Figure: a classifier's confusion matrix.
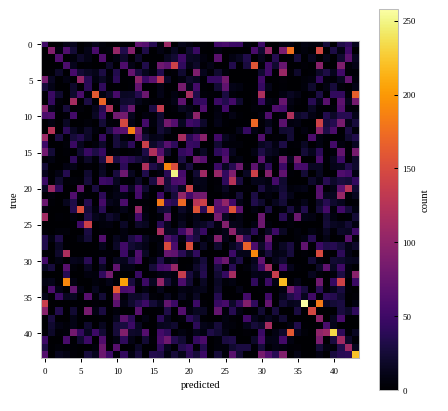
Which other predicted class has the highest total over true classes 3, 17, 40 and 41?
18
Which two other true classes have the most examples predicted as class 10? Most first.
34, 1
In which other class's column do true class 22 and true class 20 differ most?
16
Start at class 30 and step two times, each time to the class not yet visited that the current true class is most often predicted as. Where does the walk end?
6
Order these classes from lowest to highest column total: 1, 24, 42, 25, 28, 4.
28, 1, 4, 42, 25, 24
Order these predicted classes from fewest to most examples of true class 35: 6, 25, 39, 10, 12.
25, 12, 39, 6, 10
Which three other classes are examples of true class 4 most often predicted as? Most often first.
33, 21, 12
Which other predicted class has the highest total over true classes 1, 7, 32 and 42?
43
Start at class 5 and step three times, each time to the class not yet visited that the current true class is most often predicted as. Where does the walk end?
0
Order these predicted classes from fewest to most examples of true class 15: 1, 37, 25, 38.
37, 1, 38, 25
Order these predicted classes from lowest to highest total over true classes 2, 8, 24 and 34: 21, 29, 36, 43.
29, 36, 21, 43
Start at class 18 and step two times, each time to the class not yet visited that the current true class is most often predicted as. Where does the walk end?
38
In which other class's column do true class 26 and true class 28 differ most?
17
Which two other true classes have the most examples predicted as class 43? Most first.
7, 32
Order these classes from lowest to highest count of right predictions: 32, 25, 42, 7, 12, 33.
25, 42, 32, 7, 12, 33
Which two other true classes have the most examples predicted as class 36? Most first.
28, 17
